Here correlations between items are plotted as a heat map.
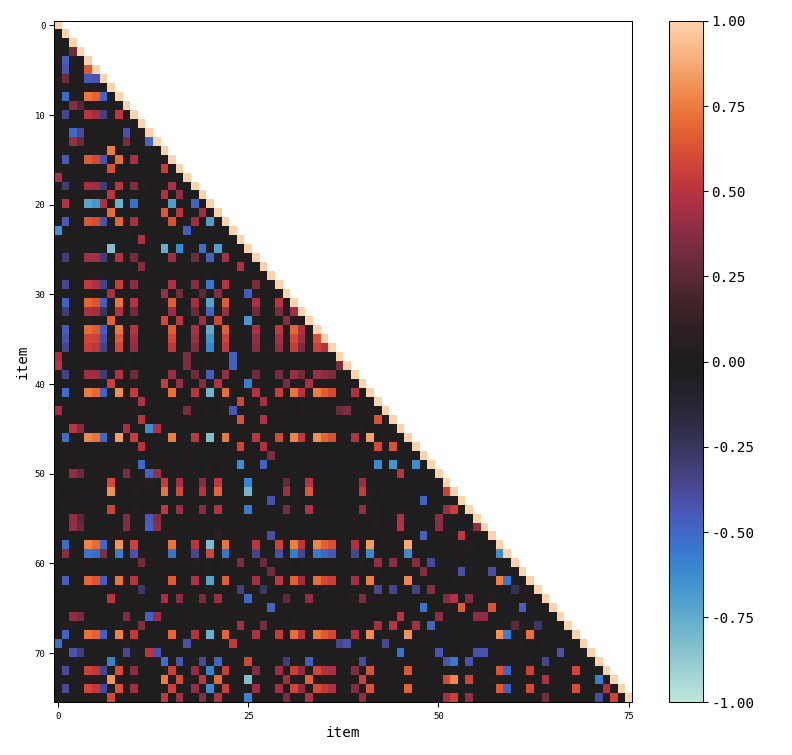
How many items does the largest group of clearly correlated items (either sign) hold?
26
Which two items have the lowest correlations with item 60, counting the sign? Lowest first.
49, 63
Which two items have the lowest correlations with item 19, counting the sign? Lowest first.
25, 71
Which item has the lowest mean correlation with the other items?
20
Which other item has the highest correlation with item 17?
0
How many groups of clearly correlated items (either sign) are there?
6
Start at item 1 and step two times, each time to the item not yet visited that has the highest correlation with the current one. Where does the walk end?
59
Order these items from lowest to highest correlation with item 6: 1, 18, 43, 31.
31, 18, 43, 1
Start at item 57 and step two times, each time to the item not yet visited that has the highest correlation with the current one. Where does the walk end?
53
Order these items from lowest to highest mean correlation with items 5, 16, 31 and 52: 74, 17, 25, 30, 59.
25, 59, 17, 30, 74
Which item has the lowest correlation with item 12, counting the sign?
45
